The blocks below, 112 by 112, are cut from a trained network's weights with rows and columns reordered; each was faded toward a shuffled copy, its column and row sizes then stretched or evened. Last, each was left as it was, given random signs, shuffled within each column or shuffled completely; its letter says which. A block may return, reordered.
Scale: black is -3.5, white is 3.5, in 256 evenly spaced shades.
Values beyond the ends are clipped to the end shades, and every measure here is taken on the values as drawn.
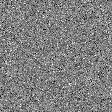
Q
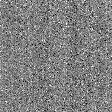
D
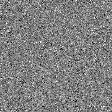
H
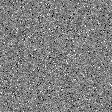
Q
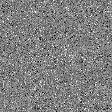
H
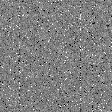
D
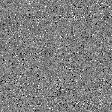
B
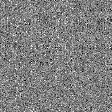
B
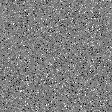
D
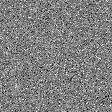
Q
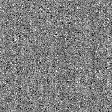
B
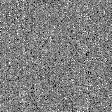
D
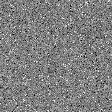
D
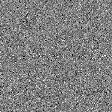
B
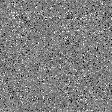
H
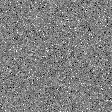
Q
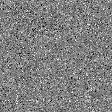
H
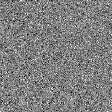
B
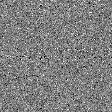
H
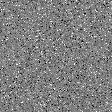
Q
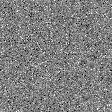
Q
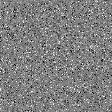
B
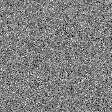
D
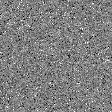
D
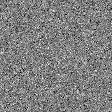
Q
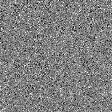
B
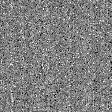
D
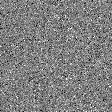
Q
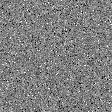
Q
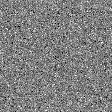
H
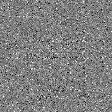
B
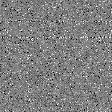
B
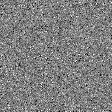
H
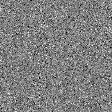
H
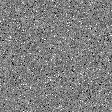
Q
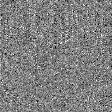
B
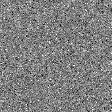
D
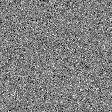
Q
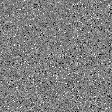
B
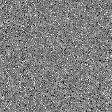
D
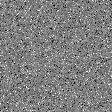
Q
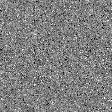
H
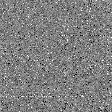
H
